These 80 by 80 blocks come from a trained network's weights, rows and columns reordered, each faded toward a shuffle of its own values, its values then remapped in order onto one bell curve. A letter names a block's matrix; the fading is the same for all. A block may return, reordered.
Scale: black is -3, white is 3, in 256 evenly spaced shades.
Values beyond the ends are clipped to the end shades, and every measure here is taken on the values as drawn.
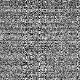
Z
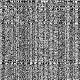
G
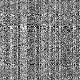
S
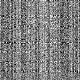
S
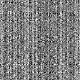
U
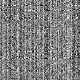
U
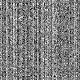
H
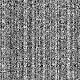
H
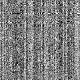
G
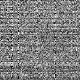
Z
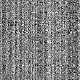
S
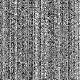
H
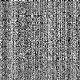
S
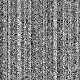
H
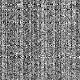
G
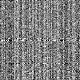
U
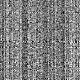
U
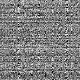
Z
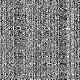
S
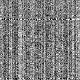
U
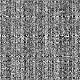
G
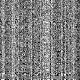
H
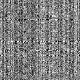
S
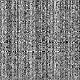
U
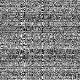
Z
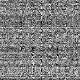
Z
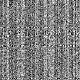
U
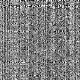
G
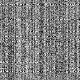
G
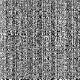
S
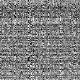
Z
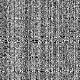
G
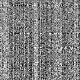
U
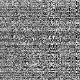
Z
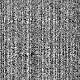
H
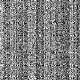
U
